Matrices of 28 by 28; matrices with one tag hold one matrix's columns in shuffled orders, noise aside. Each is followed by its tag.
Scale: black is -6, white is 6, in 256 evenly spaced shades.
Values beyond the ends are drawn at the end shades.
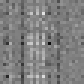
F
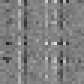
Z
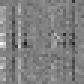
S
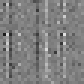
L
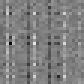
F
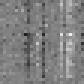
L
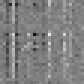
L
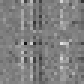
Z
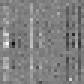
S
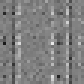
F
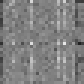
Z
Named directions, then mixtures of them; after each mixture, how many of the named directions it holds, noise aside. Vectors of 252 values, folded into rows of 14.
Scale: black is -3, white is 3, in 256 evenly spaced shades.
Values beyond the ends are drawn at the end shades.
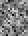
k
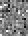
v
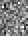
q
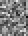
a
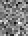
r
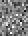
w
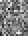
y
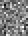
one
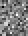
three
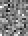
two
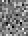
one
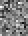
three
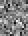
four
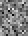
one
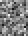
two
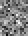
four
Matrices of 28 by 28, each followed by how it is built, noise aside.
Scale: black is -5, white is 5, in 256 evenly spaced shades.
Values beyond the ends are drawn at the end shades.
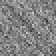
Toeplitz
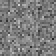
repeating rows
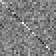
diagonal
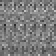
repeating columns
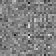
low rank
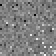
sparse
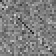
diagonal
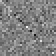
diagonal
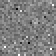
sparse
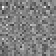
low rank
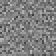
repeating rows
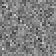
diagonal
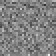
repeating columns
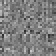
low rank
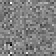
low rank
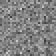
repeating rows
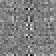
low rank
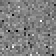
sparse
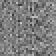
repeating rows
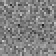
repeating columns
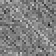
Toeplitz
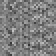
repeating rows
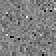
sparse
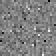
sparse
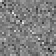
diagonal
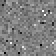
sparse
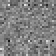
low rank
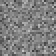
repeating rows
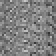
repeating rows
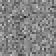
repeating rows
